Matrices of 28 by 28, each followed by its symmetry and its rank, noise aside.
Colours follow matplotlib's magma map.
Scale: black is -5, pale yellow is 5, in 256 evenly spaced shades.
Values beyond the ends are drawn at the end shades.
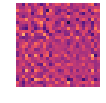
antisymmetric, rank four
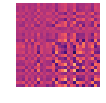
no symmetry, rank two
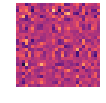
no symmetry, rank four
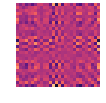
antisymmetric, rank two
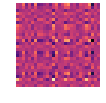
antisymmetric, rank two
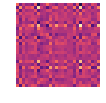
no symmetry, rank two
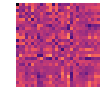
symmetric, rank four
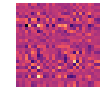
no symmetry, rank three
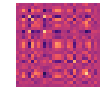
symmetric, rank two
